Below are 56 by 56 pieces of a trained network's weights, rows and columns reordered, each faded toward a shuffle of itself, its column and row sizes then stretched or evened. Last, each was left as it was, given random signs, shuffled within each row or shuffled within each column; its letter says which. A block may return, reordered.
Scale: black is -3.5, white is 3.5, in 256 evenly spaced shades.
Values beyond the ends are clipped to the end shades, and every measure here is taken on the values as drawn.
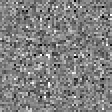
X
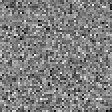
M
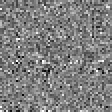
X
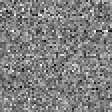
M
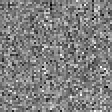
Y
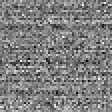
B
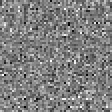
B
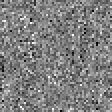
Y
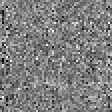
X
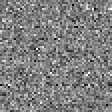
M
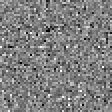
M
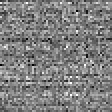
B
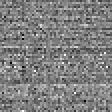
B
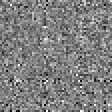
X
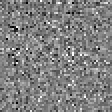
X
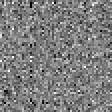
X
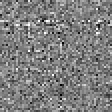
X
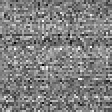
B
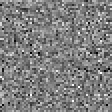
X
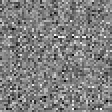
B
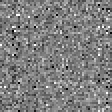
X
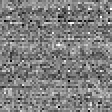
B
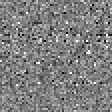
M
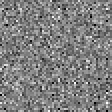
B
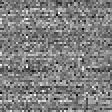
B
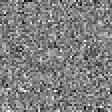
X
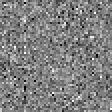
Y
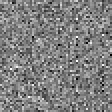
Y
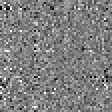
B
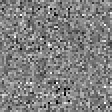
X
